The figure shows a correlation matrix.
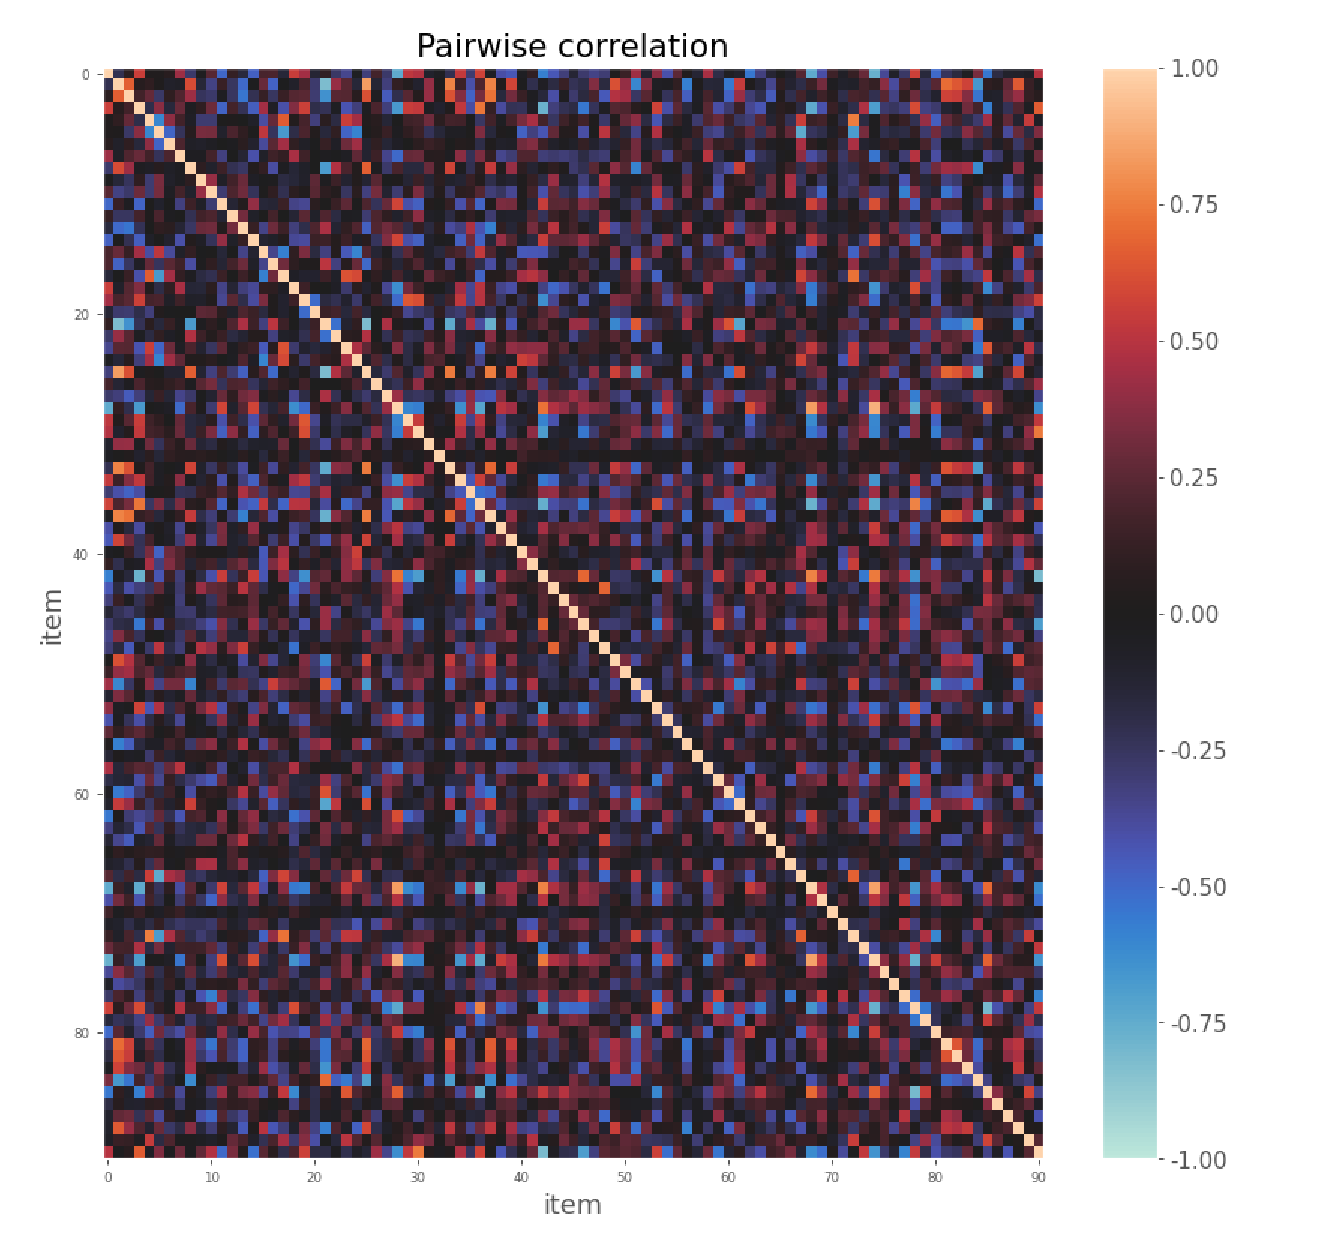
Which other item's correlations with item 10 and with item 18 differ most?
48
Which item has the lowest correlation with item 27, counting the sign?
78
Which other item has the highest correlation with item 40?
24
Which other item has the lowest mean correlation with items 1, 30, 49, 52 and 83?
21
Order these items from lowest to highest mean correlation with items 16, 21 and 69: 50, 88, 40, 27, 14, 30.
88, 50, 30, 40, 14, 27
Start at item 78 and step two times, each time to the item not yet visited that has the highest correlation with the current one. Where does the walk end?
3
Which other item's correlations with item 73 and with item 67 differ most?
5
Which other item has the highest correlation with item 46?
42
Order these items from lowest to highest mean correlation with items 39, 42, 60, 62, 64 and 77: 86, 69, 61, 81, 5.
61, 5, 81, 86, 69
